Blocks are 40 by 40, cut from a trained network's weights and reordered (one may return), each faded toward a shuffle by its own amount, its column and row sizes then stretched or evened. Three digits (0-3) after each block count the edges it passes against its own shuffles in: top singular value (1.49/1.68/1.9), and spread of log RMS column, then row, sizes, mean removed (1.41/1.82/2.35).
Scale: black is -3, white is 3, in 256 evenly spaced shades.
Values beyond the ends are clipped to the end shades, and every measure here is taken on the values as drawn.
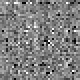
0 1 2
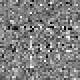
0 1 2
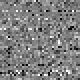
0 0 3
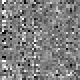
2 3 1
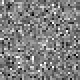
1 1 0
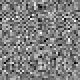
2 0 1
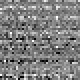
2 2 3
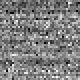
1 0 2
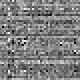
2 1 1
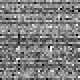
3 1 0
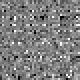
2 0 3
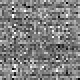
1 2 0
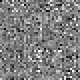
2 0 2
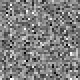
0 1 0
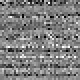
2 0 3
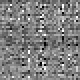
1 3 0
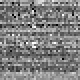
3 0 2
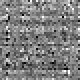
2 3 1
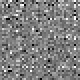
2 2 2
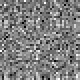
3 0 0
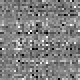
0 2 3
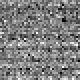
1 1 1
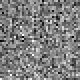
0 0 0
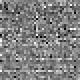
0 2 2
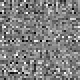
0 0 3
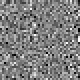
2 2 0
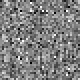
0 1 0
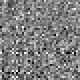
1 0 2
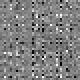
0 3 2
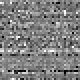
1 2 3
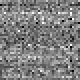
0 1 2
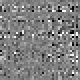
2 3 3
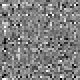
1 2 2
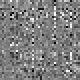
2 3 2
